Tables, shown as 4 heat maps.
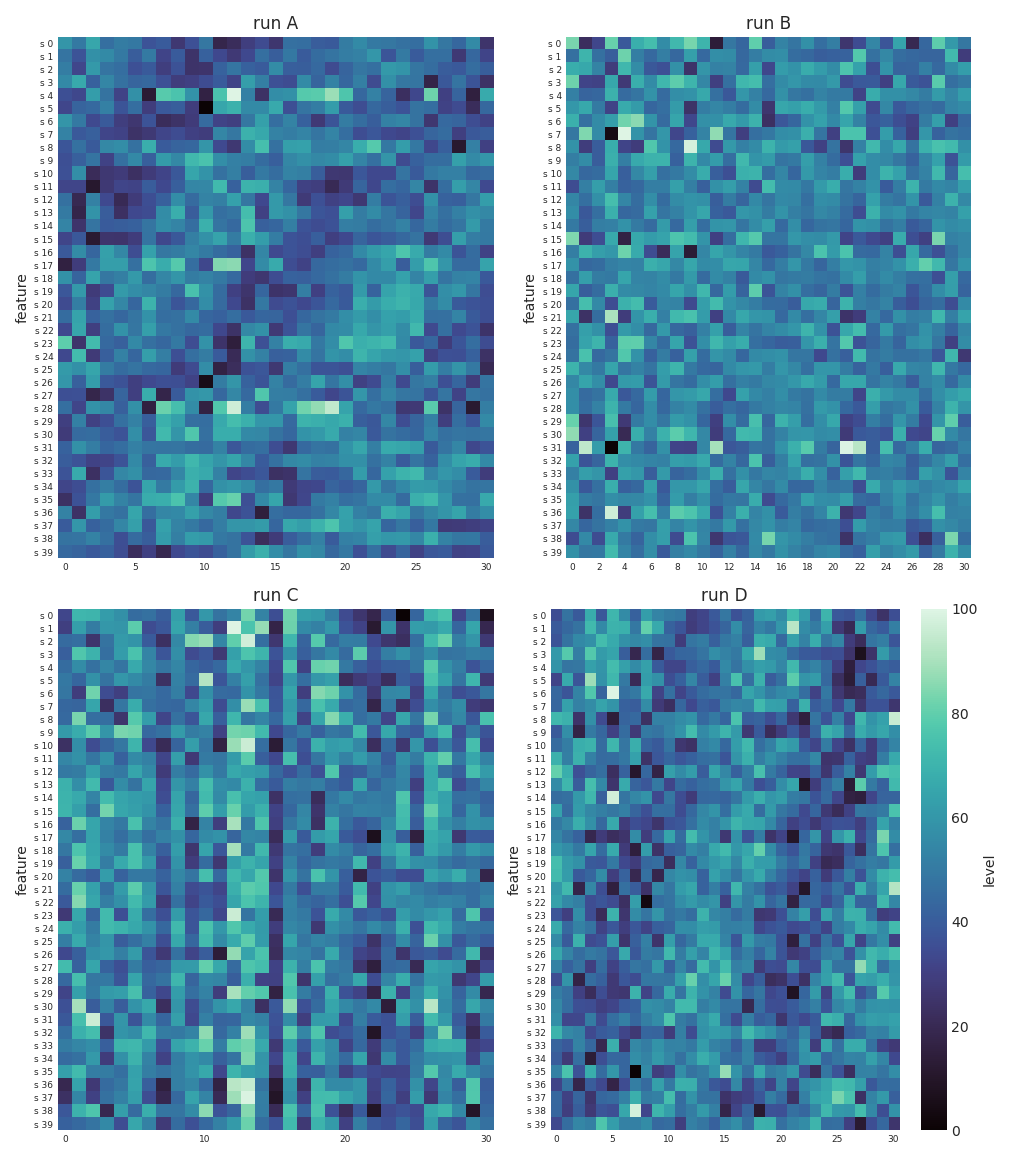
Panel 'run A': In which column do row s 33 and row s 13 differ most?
1
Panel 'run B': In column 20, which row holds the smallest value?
s 7
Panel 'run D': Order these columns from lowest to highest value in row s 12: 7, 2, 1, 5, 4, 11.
7, 5, 2, 4, 11, 1
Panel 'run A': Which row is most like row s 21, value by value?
s 31
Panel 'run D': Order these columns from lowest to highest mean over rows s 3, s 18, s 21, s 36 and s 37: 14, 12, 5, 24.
5, 24, 14, 12
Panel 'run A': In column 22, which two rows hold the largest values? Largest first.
s 8, s 23
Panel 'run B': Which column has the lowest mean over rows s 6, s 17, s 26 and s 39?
15
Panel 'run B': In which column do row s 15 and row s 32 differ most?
4
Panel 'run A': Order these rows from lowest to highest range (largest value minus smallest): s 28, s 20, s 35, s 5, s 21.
s 21, s 20, s 35, s 5, s 28
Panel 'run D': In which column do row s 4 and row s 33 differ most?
26
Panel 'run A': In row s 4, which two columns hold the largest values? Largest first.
12, 19
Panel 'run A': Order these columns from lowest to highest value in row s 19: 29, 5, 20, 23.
20, 29, 5, 23
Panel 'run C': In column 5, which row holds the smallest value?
s 31
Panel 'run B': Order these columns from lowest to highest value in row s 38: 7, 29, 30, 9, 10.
30, 10, 7, 9, 29
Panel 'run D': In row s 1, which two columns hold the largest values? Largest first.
21, 8
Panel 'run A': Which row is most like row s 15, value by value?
s 11
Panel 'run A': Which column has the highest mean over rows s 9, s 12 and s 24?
10
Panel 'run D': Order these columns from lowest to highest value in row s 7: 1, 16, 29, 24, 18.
29, 24, 16, 1, 18
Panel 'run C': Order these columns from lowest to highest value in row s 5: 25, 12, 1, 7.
7, 25, 1, 12
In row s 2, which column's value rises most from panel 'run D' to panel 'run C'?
27
